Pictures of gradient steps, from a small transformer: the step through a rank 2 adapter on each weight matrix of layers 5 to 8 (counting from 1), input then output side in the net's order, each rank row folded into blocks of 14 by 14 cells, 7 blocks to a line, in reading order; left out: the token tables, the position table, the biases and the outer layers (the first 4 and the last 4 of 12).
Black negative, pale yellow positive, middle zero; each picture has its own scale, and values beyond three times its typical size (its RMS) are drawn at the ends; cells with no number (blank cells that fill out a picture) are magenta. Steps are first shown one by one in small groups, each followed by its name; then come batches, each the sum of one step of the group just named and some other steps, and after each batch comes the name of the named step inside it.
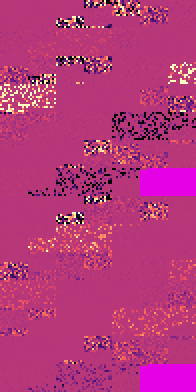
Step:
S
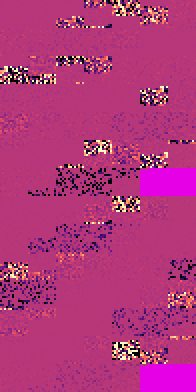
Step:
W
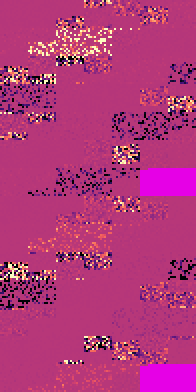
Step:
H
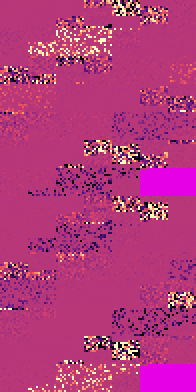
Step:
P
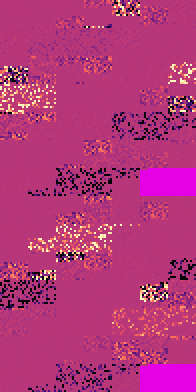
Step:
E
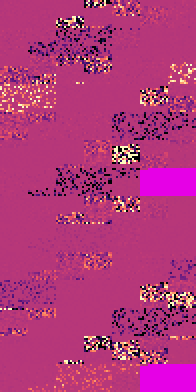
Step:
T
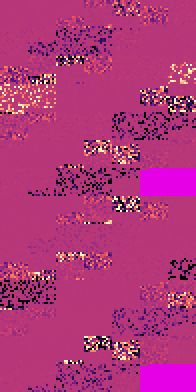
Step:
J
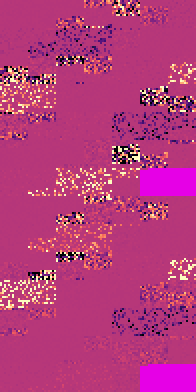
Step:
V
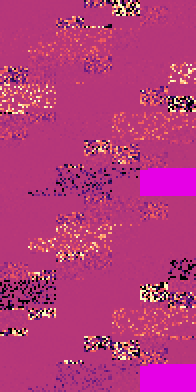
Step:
E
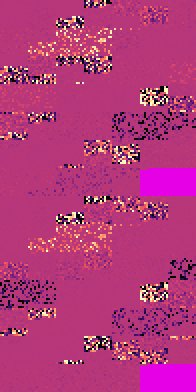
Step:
T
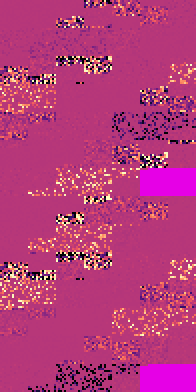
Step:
V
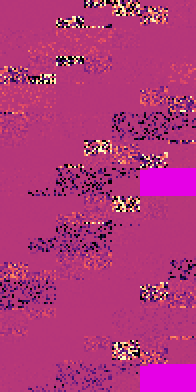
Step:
W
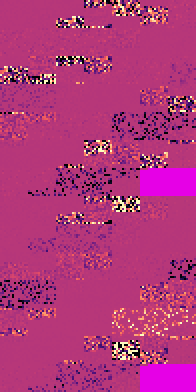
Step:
W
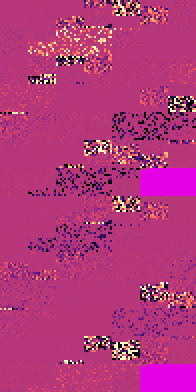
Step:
P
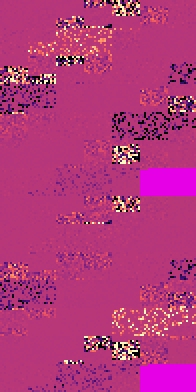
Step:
H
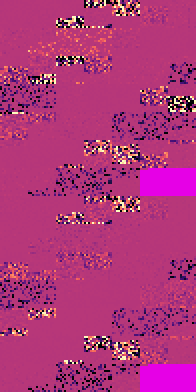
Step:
W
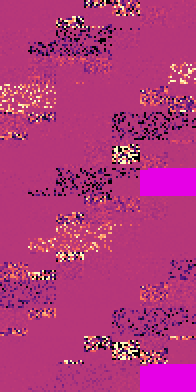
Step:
T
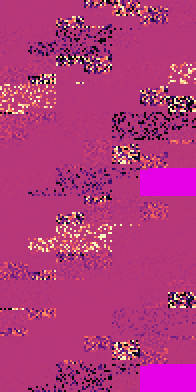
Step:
S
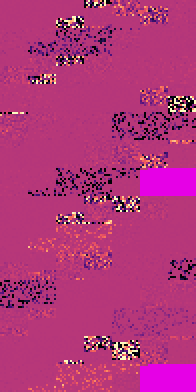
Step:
J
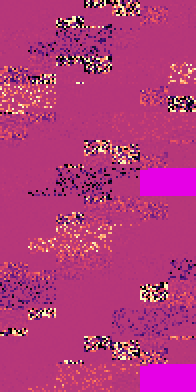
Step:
T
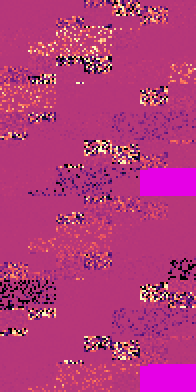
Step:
H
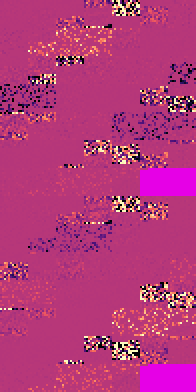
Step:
P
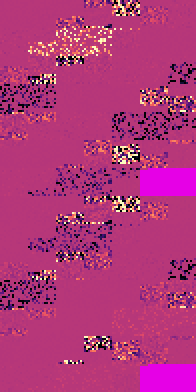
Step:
H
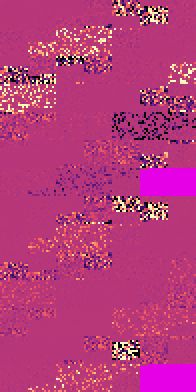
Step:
P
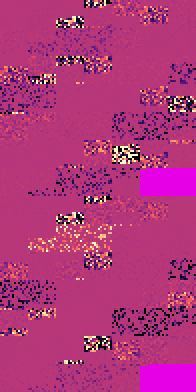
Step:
J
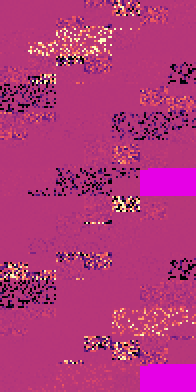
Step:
H
